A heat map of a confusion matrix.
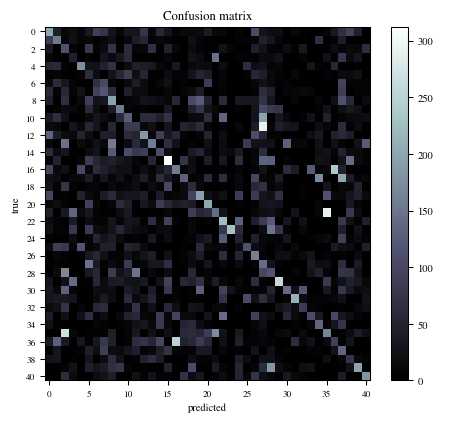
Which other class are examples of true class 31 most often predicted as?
25
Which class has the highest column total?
27
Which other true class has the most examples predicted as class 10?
14
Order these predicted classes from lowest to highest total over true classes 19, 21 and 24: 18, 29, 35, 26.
29, 26, 18, 35
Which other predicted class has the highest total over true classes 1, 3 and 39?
28
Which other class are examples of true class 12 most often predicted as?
0
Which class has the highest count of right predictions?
15
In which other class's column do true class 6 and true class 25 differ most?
4
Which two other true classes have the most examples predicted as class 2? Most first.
35, 28
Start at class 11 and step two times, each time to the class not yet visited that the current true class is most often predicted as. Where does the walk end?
5
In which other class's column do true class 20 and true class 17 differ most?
37
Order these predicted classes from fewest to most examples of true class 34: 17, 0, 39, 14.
39, 0, 17, 14
